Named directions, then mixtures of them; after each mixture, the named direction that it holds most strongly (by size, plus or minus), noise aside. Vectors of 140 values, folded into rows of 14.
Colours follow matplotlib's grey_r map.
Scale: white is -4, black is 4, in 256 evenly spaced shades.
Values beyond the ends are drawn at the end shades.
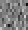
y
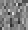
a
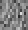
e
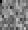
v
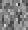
y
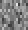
y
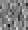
y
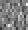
y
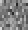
v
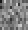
v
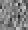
e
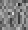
a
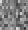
v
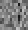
e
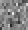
a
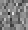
a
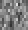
a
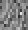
e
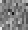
a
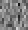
y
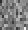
v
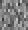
y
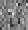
a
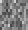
e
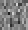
a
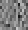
e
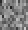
v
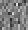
a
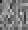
e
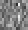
y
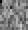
v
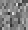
a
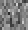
a
